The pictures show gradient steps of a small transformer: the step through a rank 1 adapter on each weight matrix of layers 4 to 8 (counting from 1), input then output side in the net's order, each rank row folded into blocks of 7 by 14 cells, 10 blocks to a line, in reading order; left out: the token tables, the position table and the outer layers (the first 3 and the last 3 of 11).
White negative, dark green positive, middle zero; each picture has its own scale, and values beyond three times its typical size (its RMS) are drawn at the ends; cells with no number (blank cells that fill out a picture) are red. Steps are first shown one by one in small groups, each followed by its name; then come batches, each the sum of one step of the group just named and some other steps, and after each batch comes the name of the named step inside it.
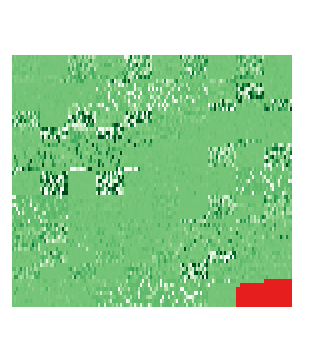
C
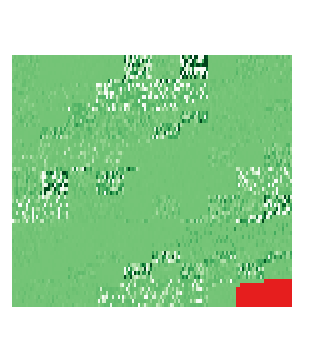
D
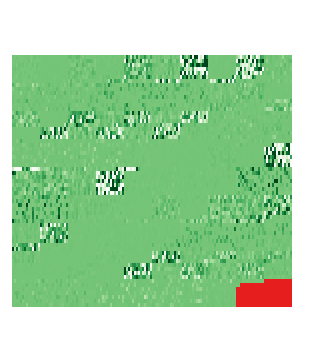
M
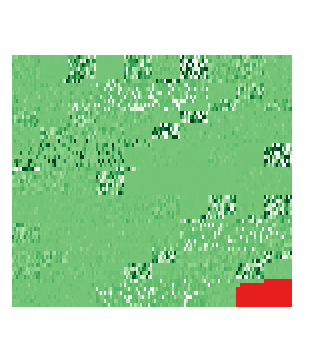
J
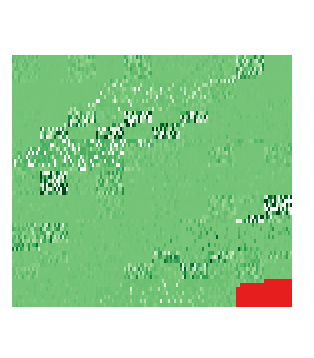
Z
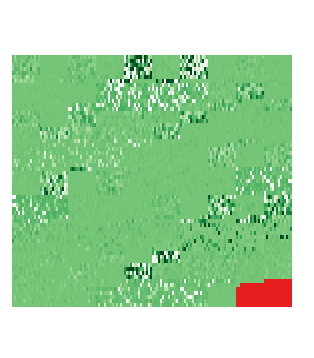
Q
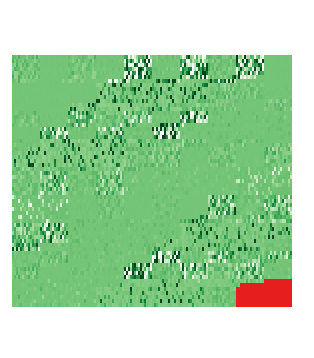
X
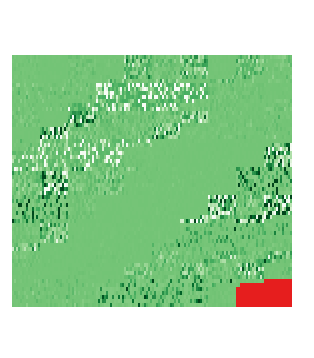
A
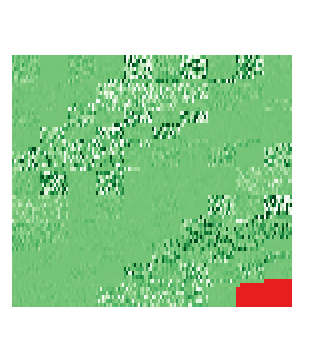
Z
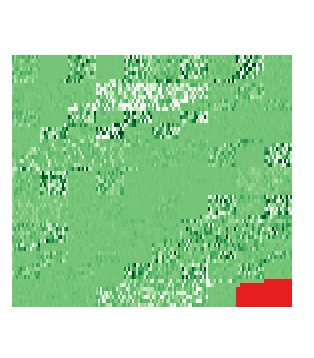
J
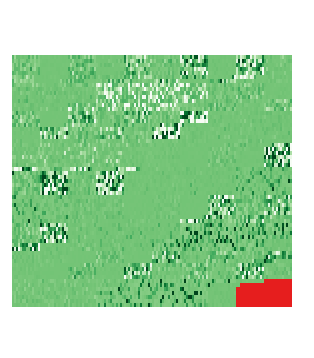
M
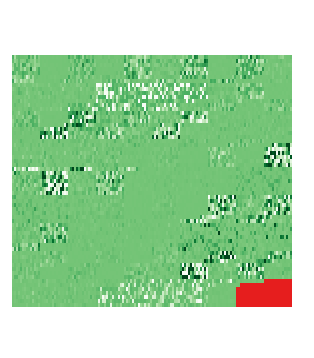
A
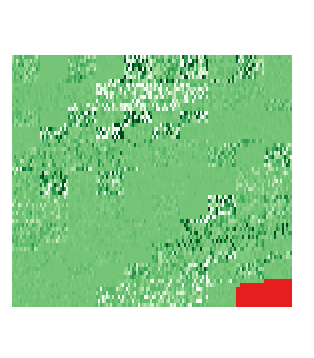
D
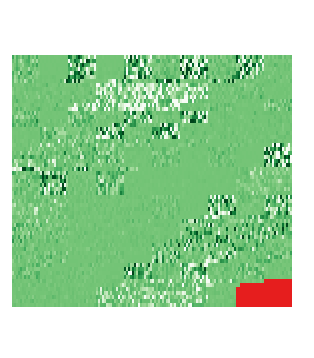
J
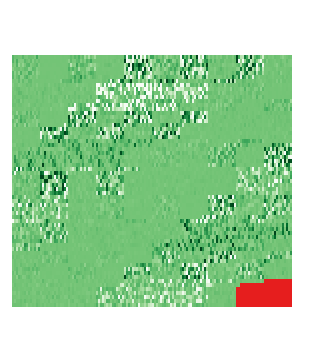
D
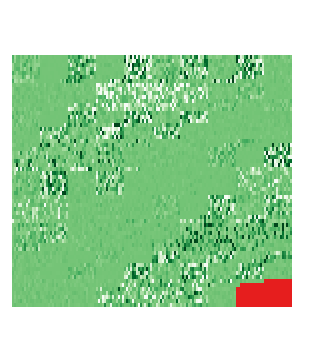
D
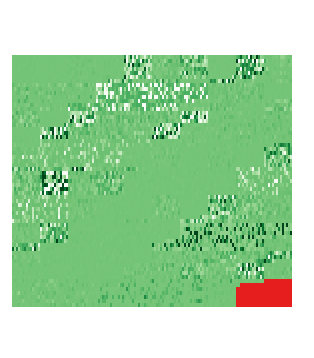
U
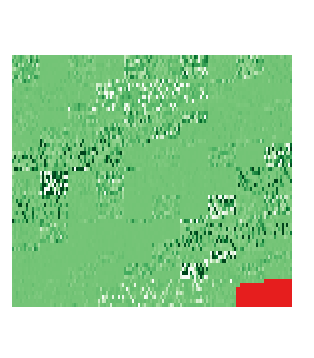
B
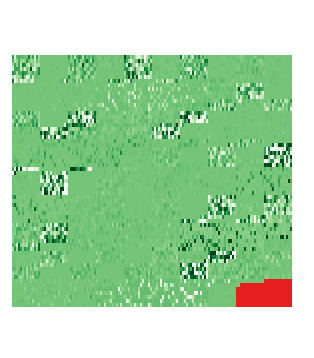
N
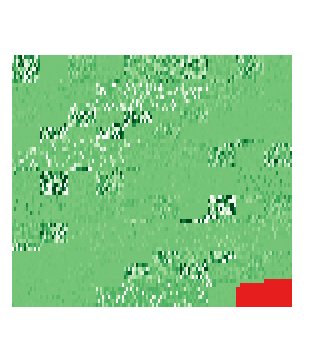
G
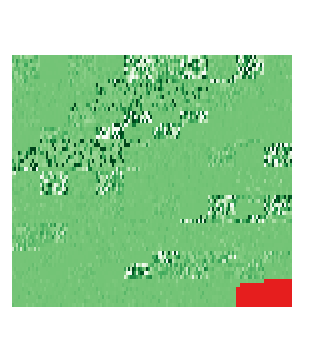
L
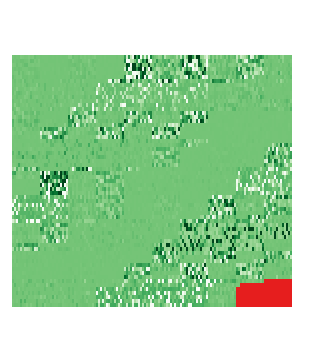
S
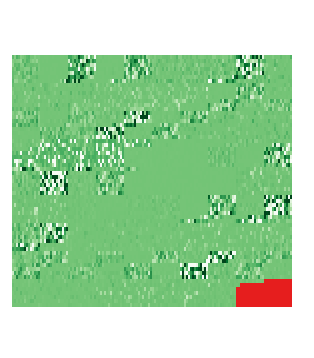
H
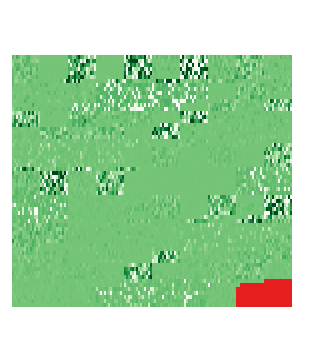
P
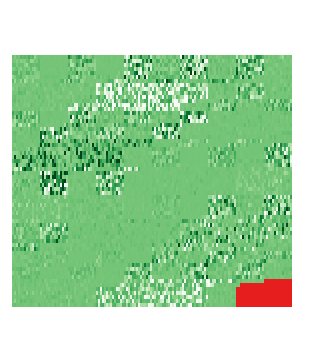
B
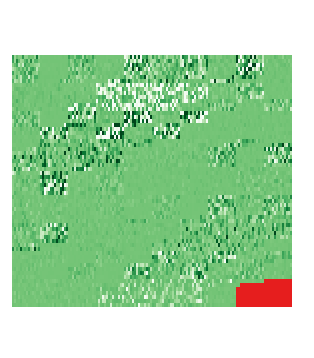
B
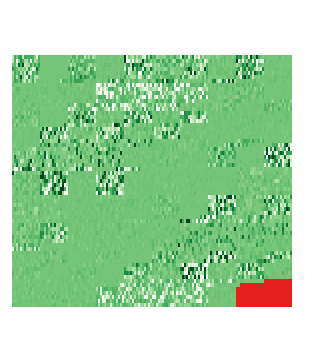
G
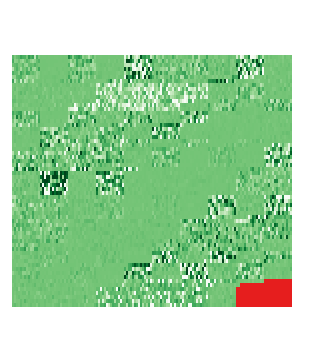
B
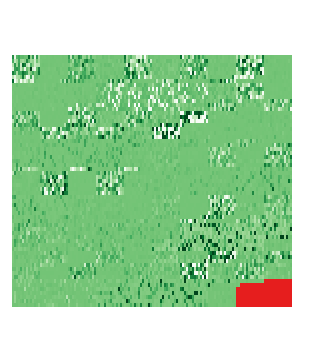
N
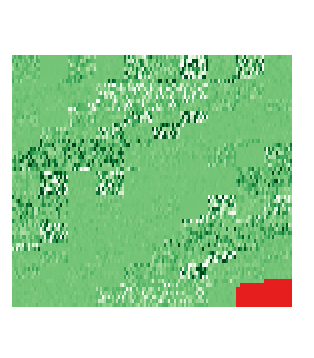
B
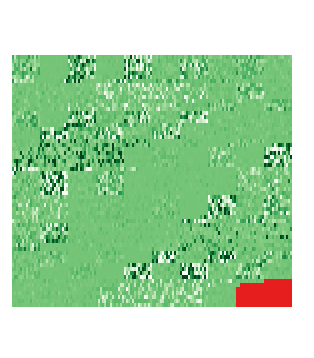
N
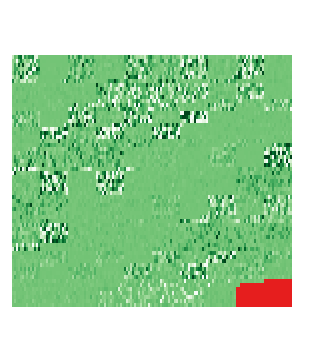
N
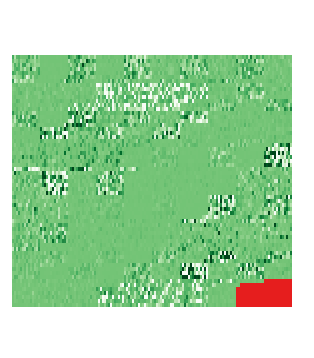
N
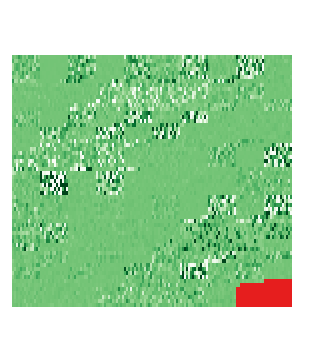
H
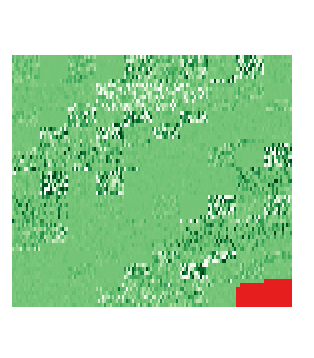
B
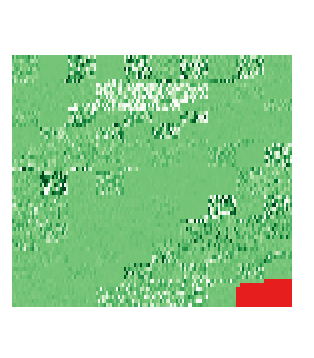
P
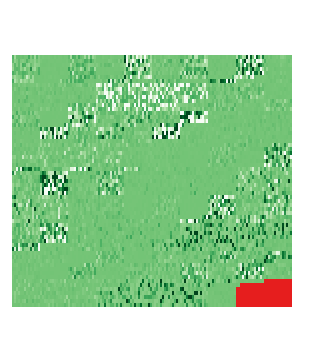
U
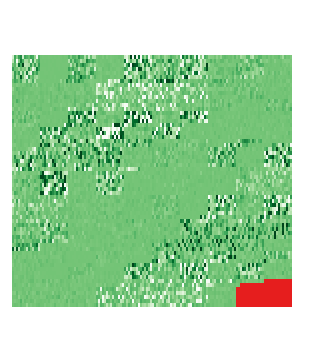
S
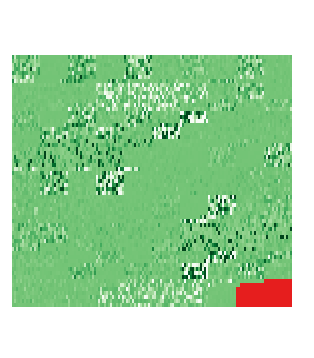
N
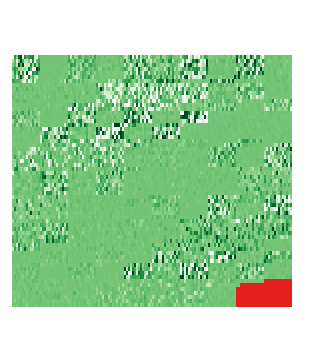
U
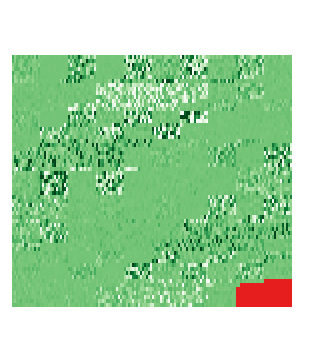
S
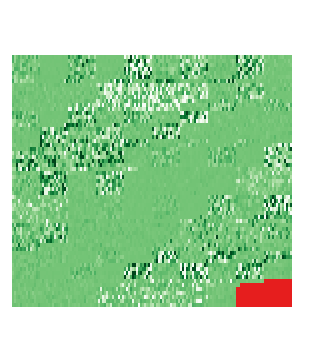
L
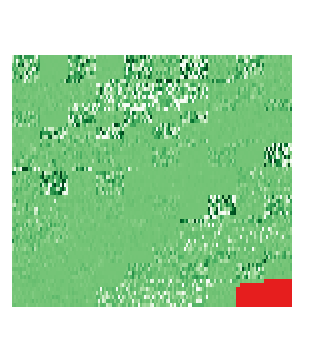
P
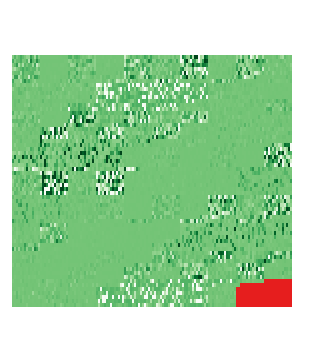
B
